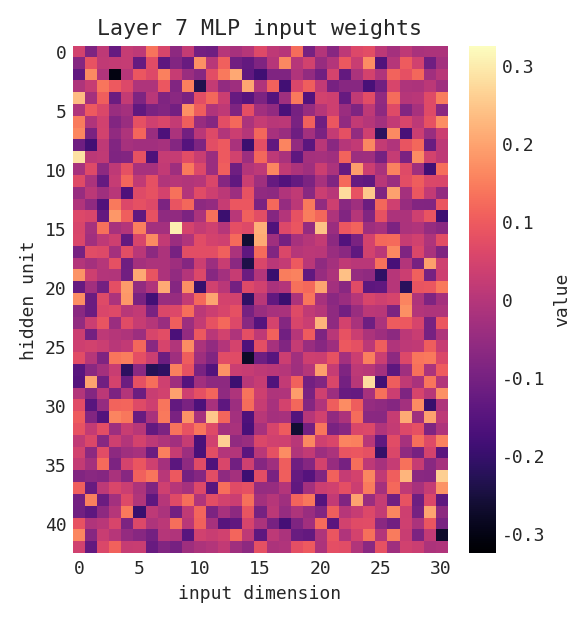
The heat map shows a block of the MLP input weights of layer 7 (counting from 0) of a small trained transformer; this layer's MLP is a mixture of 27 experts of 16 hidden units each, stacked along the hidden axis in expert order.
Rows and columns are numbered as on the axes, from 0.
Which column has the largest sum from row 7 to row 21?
15
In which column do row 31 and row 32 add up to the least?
18
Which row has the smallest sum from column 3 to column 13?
27
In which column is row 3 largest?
14
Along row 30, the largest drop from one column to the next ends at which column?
29
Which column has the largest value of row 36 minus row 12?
30
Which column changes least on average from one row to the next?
21
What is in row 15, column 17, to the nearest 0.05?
0.05
